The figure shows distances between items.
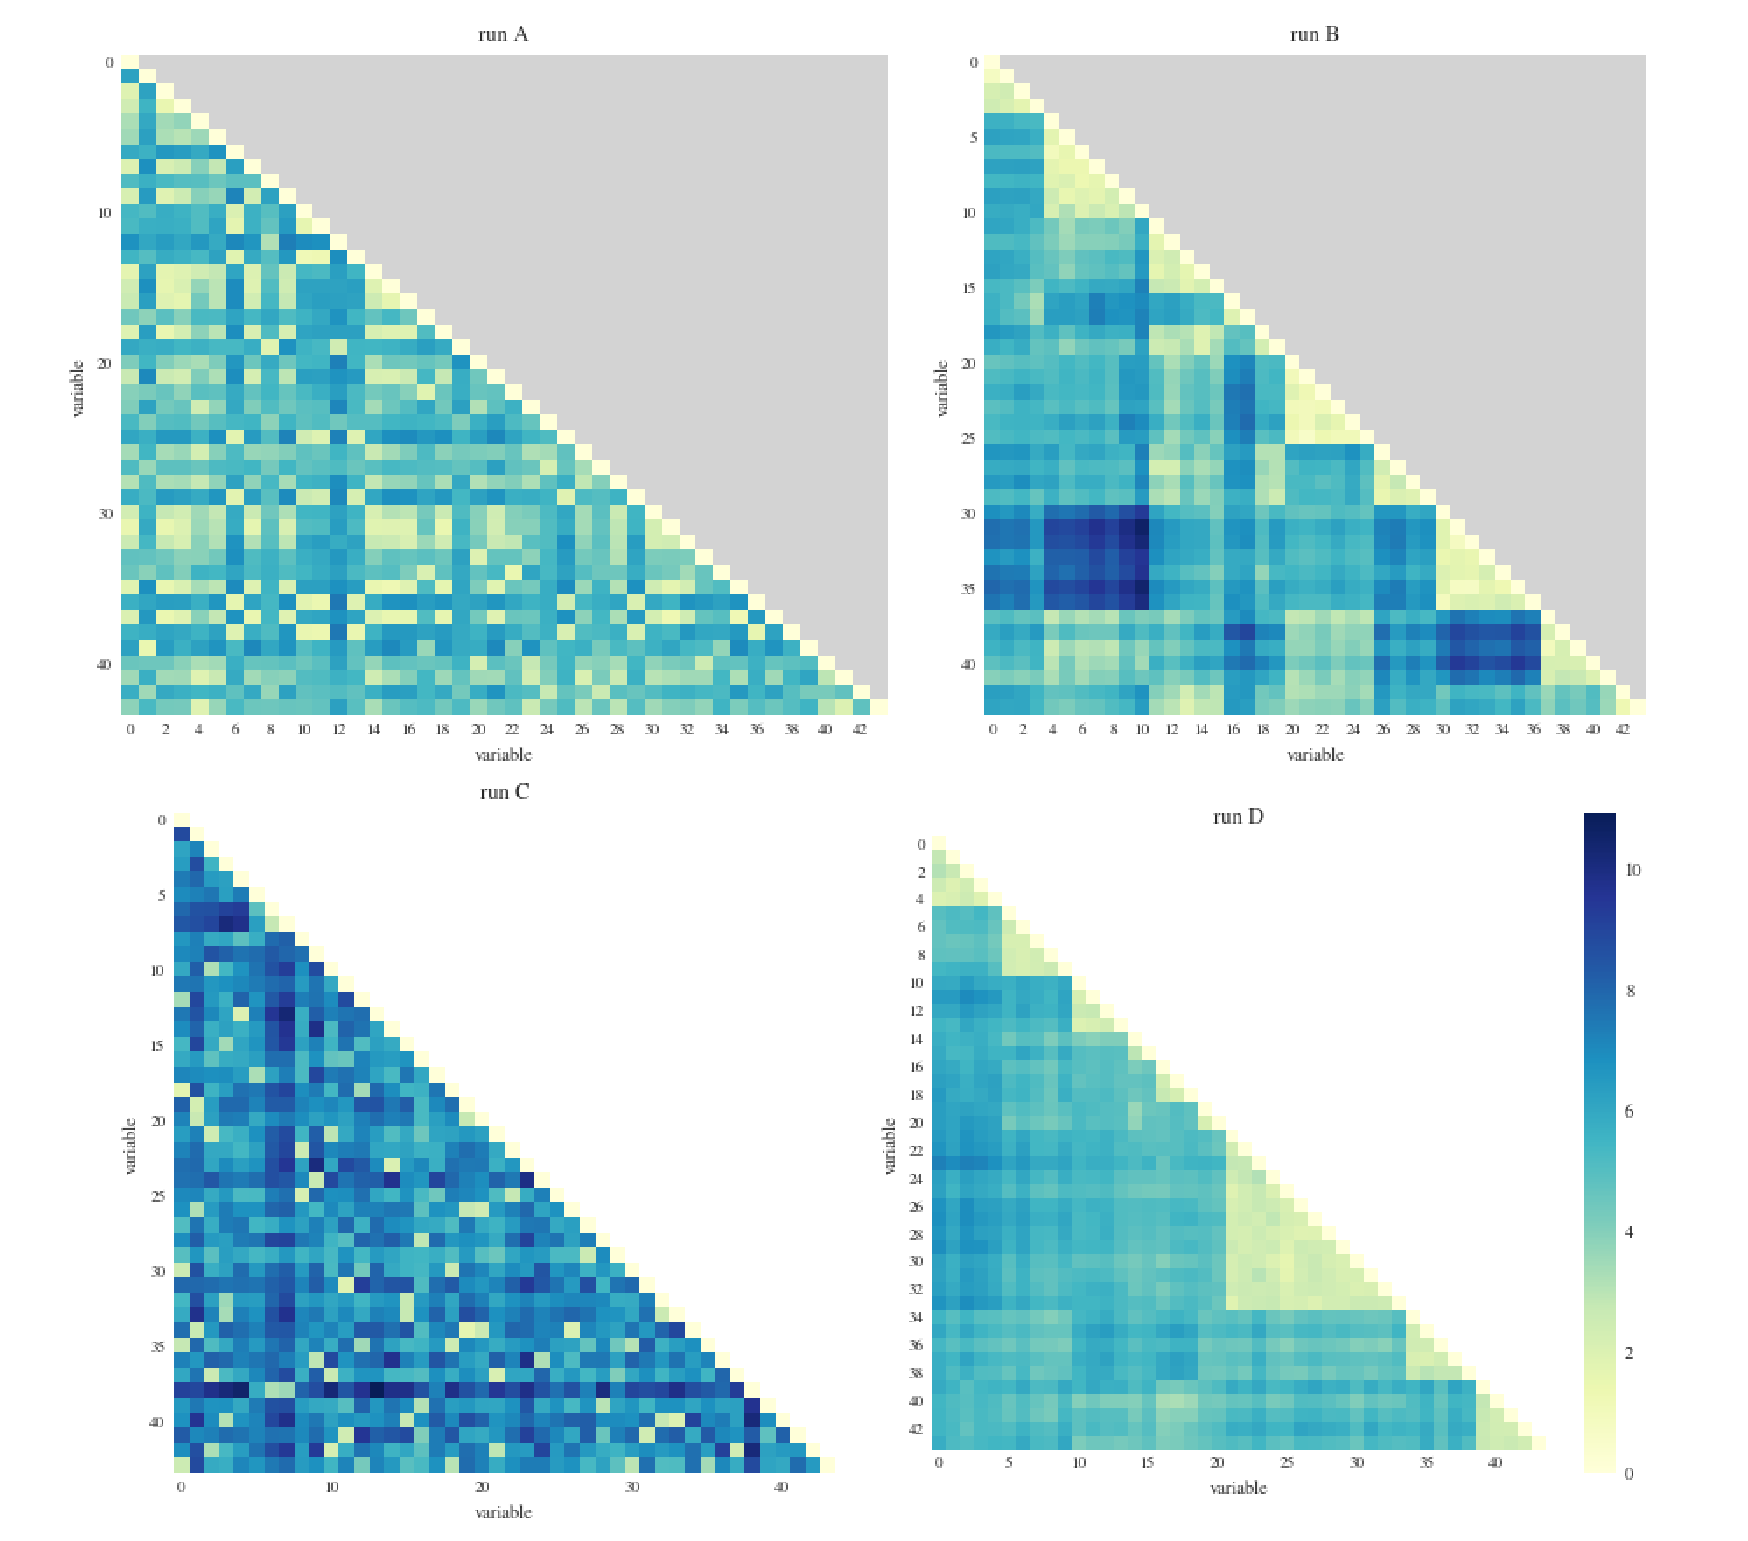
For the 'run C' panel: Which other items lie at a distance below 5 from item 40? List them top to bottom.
3, 15, 32, 33
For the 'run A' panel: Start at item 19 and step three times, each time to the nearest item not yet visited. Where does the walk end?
24
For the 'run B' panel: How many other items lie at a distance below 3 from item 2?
3
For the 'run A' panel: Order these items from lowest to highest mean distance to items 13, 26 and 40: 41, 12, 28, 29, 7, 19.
41, 28, 29, 7, 19, 12
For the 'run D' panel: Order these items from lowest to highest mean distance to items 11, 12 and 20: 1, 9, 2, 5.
5, 9, 1, 2
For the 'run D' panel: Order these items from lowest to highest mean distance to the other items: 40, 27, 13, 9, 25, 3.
25, 40, 27, 13, 9, 3
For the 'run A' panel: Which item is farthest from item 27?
21
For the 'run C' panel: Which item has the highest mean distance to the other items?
38
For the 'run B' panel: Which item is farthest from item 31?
10
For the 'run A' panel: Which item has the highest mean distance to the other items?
12
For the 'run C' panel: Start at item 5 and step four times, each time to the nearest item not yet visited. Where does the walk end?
22
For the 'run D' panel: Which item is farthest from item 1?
23
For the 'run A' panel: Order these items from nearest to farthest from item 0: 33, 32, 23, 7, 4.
7, 32, 4, 23, 33
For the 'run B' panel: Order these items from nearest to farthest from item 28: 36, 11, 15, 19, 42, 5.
19, 11, 15, 5, 42, 36
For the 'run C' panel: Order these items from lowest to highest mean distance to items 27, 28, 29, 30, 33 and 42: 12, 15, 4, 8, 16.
16, 15, 12, 8, 4
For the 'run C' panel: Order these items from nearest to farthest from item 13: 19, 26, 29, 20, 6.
29, 26, 20, 19, 6
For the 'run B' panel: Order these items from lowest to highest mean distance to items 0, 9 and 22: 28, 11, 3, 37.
37, 3, 11, 28
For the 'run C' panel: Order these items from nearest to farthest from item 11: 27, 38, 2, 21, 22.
21, 2, 22, 27, 38
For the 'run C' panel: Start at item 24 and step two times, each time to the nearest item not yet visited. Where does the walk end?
36
